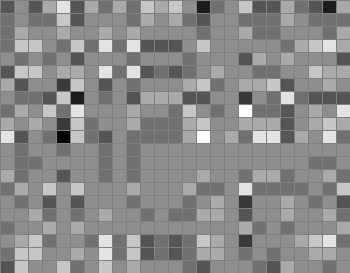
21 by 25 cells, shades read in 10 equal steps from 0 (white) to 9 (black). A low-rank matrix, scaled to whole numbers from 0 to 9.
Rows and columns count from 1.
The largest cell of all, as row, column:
11, 5
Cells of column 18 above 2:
18
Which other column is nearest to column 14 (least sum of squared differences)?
4
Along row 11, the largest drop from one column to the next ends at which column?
6
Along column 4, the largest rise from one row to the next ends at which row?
16
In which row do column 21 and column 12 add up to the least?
8
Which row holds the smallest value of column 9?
1
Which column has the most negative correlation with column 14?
21
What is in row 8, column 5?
2
